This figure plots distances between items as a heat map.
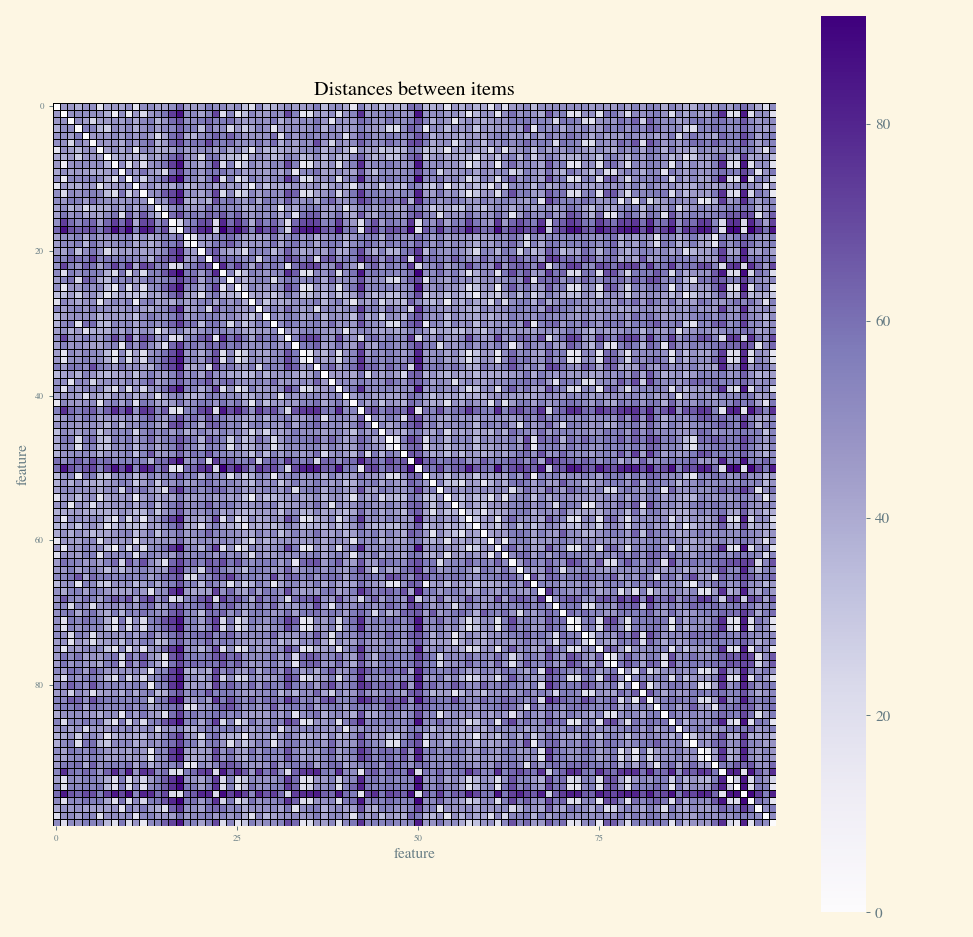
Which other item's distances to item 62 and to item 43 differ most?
60
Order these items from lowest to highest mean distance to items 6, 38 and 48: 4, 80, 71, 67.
4, 71, 67, 80
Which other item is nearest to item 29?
45
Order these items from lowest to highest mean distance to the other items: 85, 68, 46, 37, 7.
7, 37, 85, 46, 68
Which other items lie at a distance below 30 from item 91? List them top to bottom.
18, 19, 65, 83
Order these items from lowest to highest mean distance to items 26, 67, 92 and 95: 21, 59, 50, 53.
50, 59, 53, 21
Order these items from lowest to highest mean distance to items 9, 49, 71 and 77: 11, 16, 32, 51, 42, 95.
11, 51, 32, 16, 42, 95
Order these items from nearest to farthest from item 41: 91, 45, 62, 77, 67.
62, 45, 77, 91, 67
